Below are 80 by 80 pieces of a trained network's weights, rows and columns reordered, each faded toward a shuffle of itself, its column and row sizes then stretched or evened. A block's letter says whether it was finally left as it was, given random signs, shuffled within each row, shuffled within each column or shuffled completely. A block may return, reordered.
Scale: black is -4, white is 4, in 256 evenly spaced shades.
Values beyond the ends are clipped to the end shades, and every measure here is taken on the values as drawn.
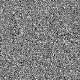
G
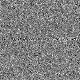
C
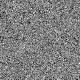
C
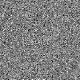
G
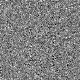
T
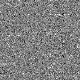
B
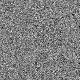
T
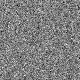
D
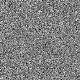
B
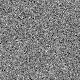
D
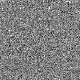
G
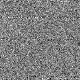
C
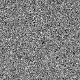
T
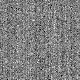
T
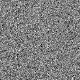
T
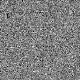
B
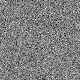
D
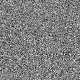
C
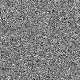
C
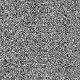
G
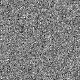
T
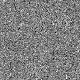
T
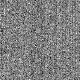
T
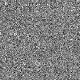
G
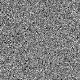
T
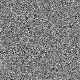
B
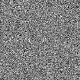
G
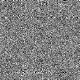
G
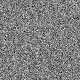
D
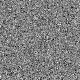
D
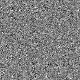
B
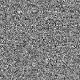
G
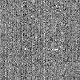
G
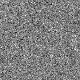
C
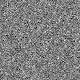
D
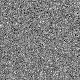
D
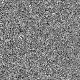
T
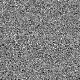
C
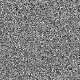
B
